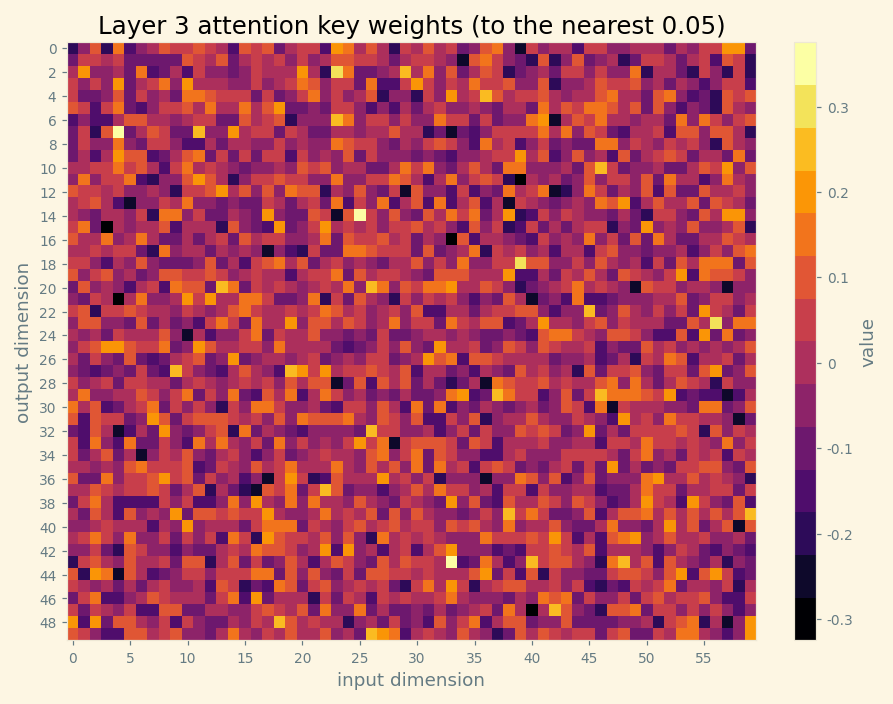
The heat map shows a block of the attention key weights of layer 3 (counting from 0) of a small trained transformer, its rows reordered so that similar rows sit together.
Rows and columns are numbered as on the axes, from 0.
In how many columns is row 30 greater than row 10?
27
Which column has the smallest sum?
7
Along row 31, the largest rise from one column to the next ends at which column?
48
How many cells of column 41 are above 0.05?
17
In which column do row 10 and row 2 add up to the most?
29
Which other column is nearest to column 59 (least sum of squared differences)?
34
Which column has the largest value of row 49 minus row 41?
26
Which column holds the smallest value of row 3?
42
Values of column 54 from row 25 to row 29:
0 -0.15 -0.1 0.05 -0.1
